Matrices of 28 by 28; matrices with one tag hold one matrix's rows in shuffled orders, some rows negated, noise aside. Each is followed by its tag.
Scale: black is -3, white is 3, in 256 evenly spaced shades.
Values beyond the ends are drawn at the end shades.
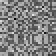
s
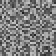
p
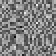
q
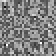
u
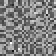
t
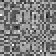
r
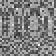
u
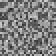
s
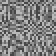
q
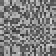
r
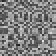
s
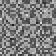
p
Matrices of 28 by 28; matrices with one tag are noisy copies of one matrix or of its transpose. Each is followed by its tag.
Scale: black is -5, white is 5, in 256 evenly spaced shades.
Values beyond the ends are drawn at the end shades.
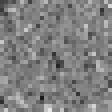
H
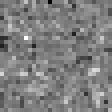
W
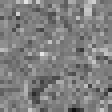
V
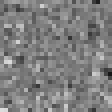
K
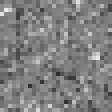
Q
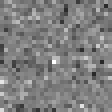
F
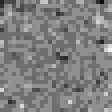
H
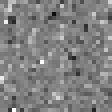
Q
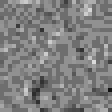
V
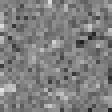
V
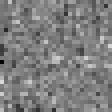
F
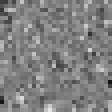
H
